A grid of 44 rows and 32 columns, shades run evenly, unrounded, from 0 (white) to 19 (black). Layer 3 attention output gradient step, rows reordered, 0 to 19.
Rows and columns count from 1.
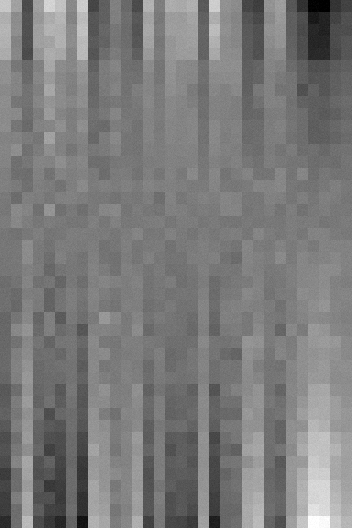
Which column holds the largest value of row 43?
8
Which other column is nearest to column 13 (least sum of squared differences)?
27
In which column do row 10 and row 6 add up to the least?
5
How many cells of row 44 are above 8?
19
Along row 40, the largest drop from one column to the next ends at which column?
9
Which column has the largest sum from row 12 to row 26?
2
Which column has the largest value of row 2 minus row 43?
29
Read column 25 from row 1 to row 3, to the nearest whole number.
8 9 8
